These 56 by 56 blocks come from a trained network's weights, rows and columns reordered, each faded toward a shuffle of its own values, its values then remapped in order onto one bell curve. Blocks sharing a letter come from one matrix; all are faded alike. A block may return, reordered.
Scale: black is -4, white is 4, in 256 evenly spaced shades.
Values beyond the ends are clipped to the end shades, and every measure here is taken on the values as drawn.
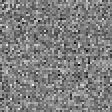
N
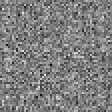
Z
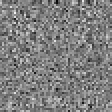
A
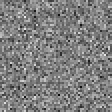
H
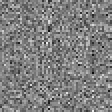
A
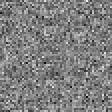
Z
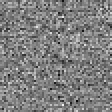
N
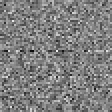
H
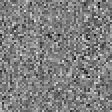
H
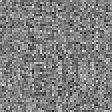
A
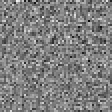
Z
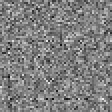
H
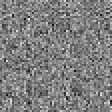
A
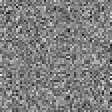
A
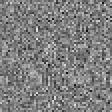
A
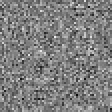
Z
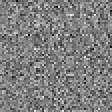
Z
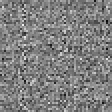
N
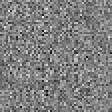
A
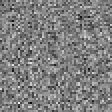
A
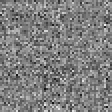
N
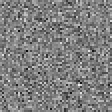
Z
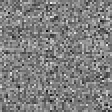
N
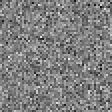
H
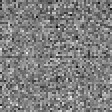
N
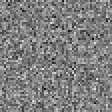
A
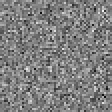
H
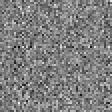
H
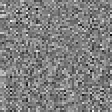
A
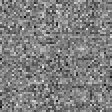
N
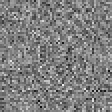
Z
